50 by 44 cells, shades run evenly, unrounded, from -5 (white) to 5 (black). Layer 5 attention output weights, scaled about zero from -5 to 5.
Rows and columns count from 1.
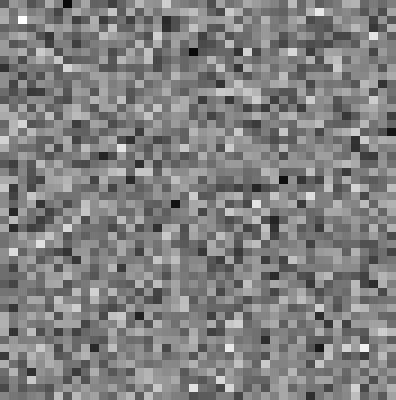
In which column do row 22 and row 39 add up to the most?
2
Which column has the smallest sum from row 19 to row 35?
37
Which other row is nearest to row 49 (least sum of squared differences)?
43
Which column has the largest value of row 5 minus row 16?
36
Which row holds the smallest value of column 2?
32
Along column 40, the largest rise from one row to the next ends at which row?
18
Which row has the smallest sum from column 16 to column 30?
12
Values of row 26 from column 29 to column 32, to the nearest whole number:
-4 0 -1 -1
